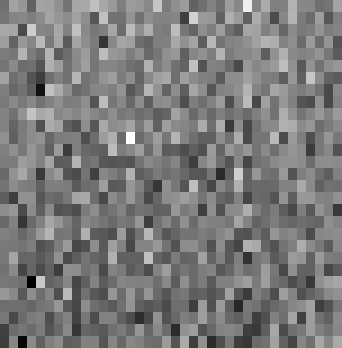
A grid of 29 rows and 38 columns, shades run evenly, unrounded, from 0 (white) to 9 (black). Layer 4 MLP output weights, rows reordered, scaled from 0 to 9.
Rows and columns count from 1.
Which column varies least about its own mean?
14
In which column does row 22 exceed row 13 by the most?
28
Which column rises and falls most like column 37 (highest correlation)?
5
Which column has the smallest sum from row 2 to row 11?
6
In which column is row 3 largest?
3
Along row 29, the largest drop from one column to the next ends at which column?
4
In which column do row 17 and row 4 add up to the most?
12
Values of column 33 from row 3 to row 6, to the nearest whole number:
4 4 4 4
